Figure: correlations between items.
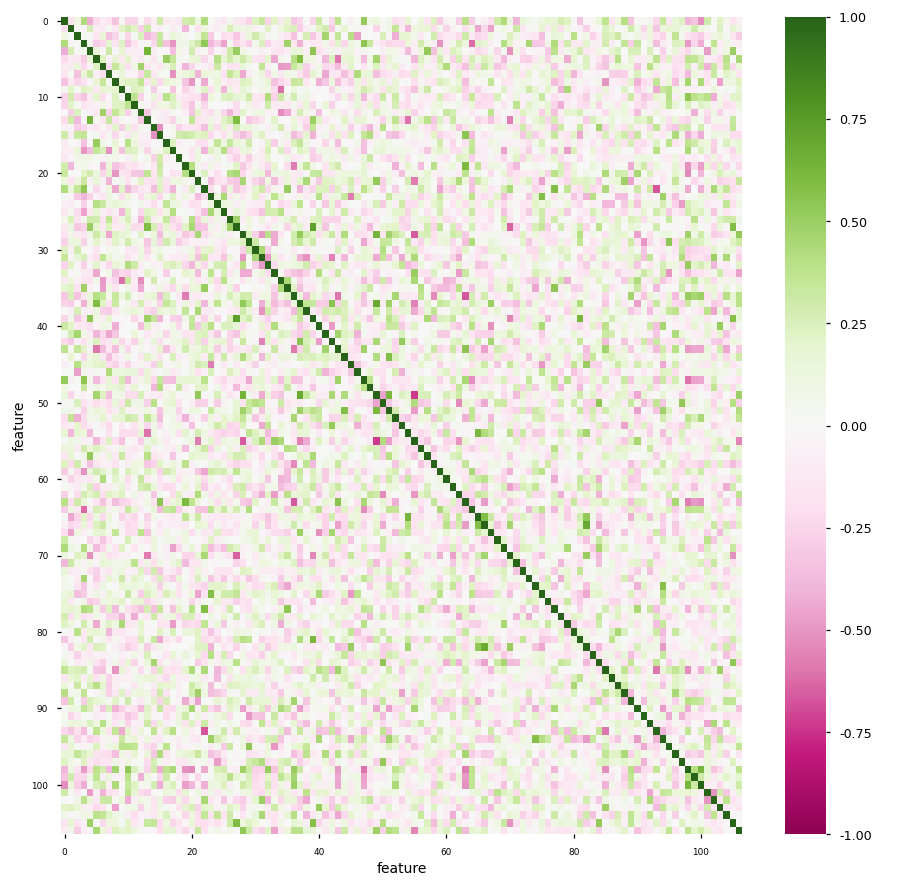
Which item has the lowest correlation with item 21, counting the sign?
55
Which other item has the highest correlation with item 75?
23
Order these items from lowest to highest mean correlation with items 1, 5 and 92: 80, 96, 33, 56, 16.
33, 96, 80, 16, 56
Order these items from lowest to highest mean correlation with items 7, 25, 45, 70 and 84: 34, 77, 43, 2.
43, 2, 77, 34
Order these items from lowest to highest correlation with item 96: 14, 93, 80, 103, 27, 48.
14, 93, 27, 48, 103, 80
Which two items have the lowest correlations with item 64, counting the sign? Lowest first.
3, 47
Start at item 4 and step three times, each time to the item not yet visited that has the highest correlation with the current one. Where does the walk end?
39
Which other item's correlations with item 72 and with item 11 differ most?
71
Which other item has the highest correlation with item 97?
50
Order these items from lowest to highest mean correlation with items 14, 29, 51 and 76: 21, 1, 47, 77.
77, 47, 21, 1
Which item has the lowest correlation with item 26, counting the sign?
12
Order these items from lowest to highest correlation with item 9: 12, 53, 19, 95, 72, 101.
19, 53, 101, 72, 12, 95
